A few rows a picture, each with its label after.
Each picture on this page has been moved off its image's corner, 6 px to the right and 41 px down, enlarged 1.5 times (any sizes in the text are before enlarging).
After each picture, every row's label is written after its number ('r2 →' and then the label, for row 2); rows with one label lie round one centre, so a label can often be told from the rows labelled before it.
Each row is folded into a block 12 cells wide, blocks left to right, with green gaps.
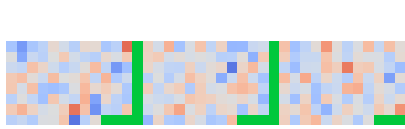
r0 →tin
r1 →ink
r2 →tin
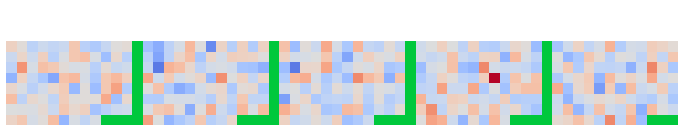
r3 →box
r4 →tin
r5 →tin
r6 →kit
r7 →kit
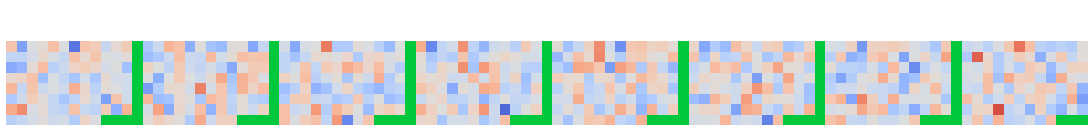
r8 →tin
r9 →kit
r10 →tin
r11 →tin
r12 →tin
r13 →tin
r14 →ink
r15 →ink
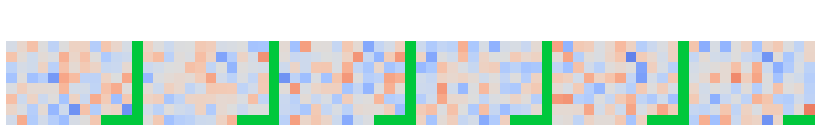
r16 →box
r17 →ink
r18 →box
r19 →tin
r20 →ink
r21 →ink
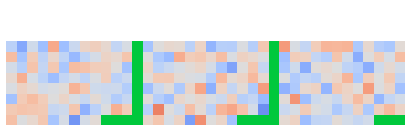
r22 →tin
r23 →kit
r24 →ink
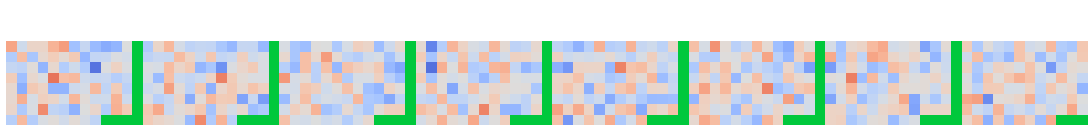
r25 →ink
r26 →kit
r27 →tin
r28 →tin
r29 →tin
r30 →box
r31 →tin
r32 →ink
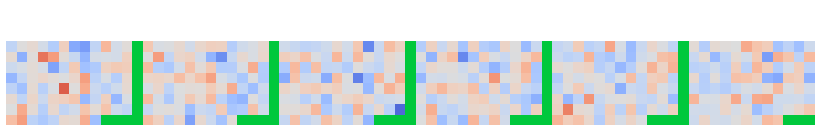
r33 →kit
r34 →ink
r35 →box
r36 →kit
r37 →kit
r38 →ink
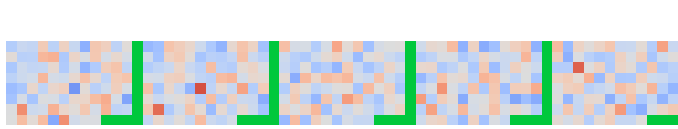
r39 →kit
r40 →kit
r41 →ink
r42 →kit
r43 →tin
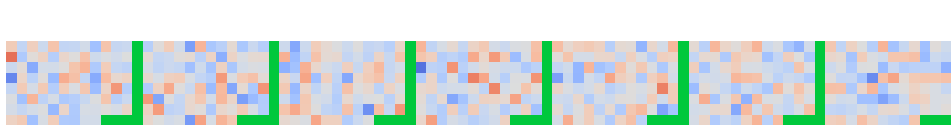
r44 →box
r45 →kit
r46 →tin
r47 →box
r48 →box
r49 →ink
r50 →box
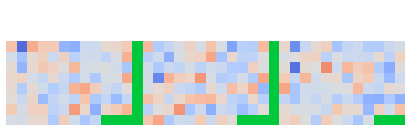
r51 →tin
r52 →ink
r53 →tin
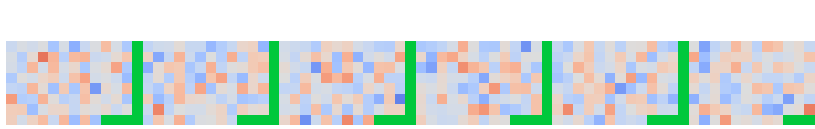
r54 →kit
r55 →kit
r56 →ink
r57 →tin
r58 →kit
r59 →tin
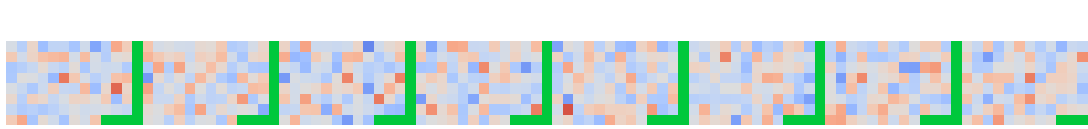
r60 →box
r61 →box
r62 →box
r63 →tin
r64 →kit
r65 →kit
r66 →kit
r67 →ink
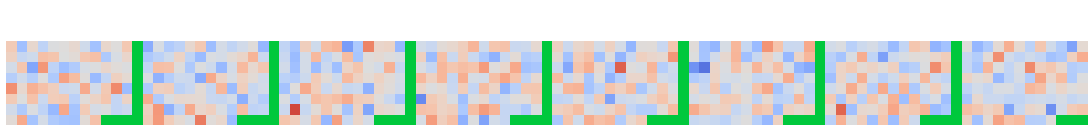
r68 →box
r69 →kit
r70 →kit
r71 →tin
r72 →tin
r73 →tin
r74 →kit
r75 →tin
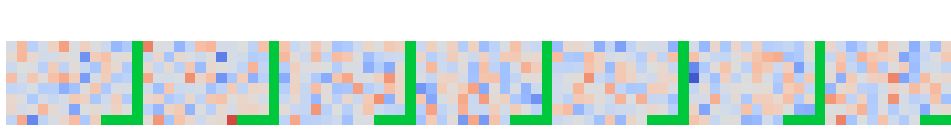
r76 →ink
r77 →ink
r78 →box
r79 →kit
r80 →kit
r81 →box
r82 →ink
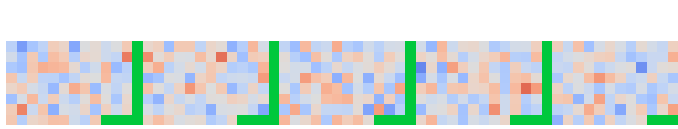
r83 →tin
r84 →box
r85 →kit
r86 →box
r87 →ink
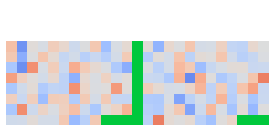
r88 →tin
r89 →box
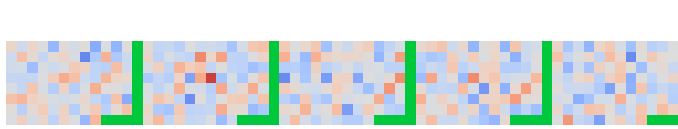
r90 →ink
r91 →box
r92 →box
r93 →box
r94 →ink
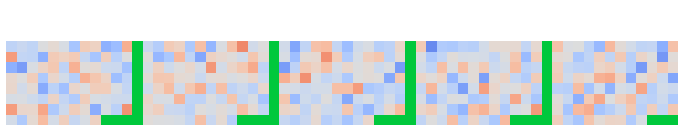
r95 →tin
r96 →kit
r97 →tin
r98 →tin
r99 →ink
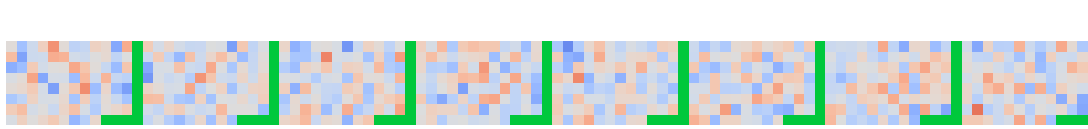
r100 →tin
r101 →box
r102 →tin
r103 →ink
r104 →tin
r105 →ink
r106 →kit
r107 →kit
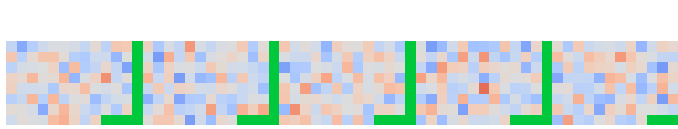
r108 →tin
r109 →tin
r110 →kit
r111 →tin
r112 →box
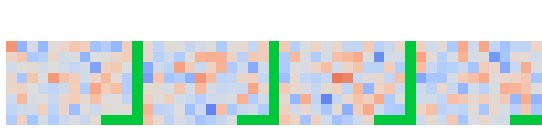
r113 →ink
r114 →box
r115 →box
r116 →ink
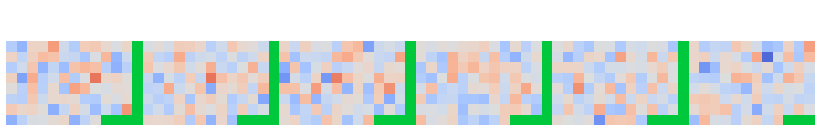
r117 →tin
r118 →kit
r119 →box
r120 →box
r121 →kit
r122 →ink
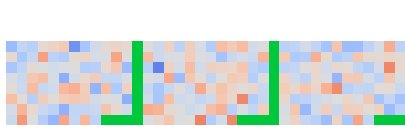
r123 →kit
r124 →tin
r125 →kit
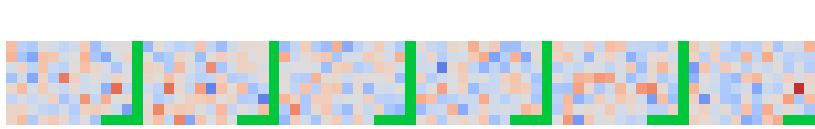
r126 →box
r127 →kit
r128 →kit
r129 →ink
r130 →ink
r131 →box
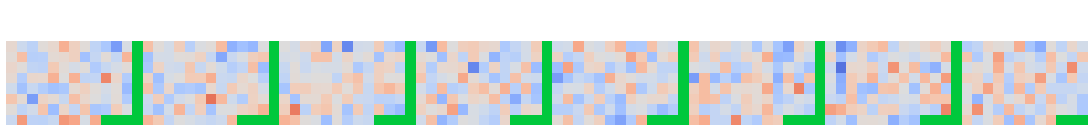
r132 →ink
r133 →ink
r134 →kit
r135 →ink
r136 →box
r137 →box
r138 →tin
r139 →kit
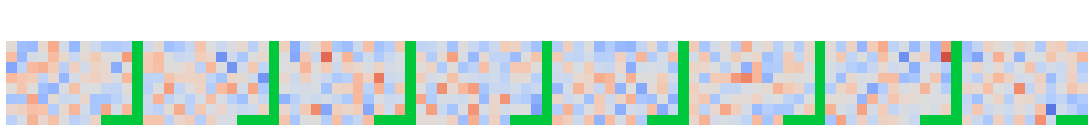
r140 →tin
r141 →ink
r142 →tin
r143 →kit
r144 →kit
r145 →ink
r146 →ink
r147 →kit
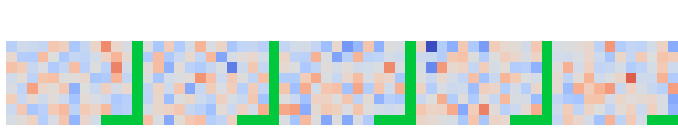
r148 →kit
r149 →ink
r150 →kit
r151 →tin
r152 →kit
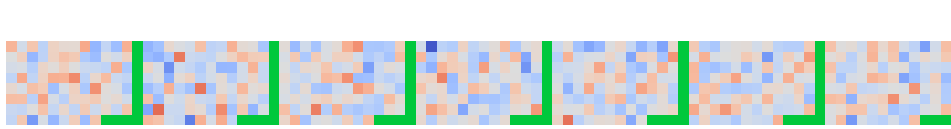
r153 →ink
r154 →kit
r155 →ink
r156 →tin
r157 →ink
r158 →ink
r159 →ink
